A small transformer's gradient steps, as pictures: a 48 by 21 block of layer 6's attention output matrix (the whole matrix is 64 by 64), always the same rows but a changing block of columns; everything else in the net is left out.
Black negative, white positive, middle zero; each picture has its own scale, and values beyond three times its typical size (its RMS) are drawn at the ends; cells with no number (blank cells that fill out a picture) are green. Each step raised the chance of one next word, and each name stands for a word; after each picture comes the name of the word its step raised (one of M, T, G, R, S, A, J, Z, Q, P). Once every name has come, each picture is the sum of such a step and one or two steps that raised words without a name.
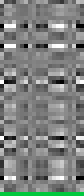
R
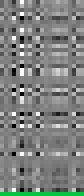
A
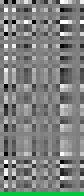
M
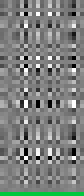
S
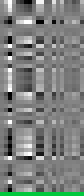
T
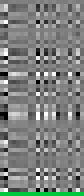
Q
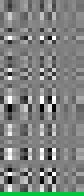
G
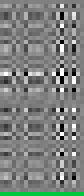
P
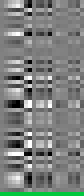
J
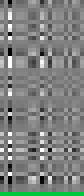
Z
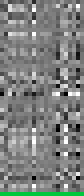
P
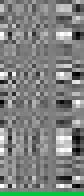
S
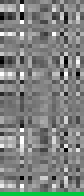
Z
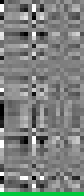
Q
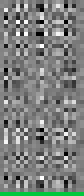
J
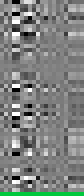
A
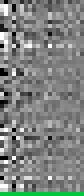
R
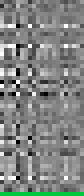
R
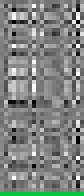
J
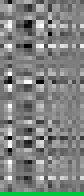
R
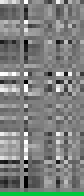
M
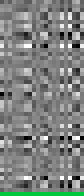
R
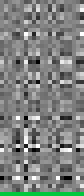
Z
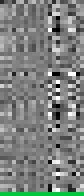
Q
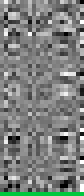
T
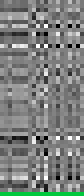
R
